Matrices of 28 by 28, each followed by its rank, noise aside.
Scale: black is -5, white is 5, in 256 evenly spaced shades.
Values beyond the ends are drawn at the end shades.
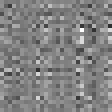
three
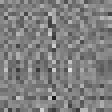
four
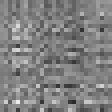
four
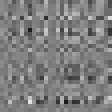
two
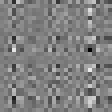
two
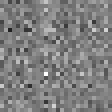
six
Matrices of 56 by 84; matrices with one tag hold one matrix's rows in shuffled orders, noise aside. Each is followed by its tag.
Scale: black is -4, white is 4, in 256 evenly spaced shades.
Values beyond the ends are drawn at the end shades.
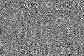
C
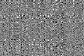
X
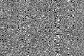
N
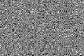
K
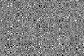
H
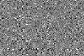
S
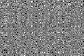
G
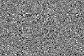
S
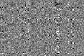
N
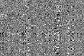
N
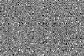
K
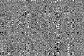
N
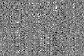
X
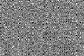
K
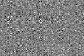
H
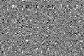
S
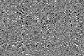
S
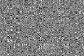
H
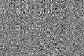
X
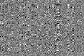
N
